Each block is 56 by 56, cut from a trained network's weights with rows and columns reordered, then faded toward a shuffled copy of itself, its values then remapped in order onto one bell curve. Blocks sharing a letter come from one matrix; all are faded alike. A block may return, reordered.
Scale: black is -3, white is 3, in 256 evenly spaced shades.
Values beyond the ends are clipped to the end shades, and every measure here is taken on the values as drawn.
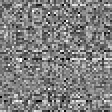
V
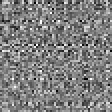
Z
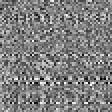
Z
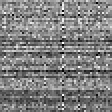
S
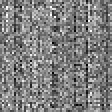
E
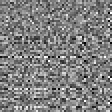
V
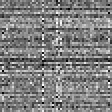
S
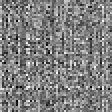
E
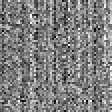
E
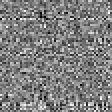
V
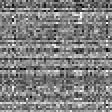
S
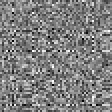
V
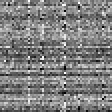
S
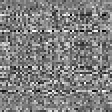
Z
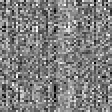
E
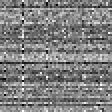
S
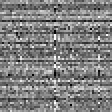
S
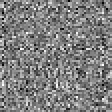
V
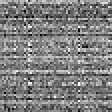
S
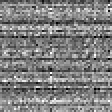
S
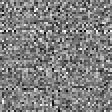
V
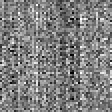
E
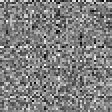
V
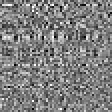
V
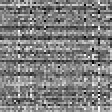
S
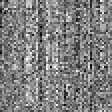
E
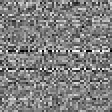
Z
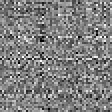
V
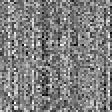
E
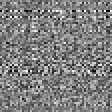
Z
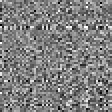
V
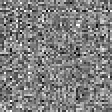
V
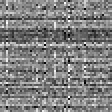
S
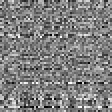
Z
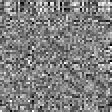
V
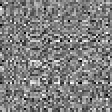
V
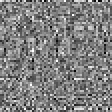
V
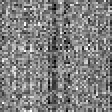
E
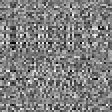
Z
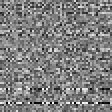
Z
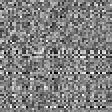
Z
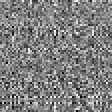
V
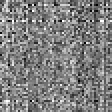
E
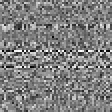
Z
